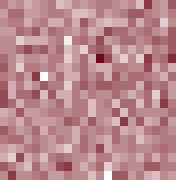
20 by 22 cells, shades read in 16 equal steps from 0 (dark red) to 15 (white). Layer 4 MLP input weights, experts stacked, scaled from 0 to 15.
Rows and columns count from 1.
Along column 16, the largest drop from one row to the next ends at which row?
14
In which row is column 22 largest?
8
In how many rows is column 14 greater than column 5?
9
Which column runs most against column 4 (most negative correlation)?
17
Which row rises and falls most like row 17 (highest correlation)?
5
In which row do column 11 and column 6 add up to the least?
10
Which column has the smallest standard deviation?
7
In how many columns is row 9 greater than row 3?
5
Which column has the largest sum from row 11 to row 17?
6
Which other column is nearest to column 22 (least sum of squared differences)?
13
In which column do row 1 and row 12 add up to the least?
19
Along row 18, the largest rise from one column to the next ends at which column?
4
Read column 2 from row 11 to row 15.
10 6 9 8 7
